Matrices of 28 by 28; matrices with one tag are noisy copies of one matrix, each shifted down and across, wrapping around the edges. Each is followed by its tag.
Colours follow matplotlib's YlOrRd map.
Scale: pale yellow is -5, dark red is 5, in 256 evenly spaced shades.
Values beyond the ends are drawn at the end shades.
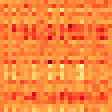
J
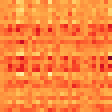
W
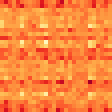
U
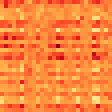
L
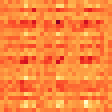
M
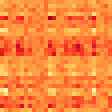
U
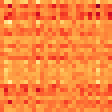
W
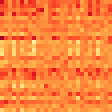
J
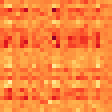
U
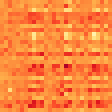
M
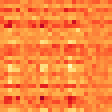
M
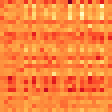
J
